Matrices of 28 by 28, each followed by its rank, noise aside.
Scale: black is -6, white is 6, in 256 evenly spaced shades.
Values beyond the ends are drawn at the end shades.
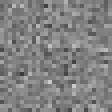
six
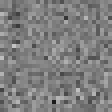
six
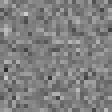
seven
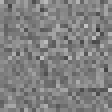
seven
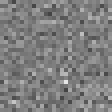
six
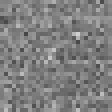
six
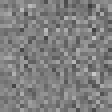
six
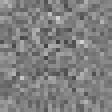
five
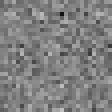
six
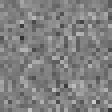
seven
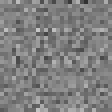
five
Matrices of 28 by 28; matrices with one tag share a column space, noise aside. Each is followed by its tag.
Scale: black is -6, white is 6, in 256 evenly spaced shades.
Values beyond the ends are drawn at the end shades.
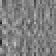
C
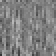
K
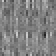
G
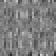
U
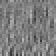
K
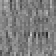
G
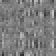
U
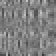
U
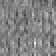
C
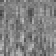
K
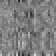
U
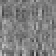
K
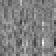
C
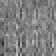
C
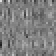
U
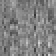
C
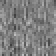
C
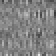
U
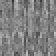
G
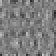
U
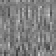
K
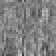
K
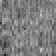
C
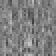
C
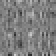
U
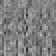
C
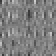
U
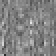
C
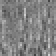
K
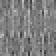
G
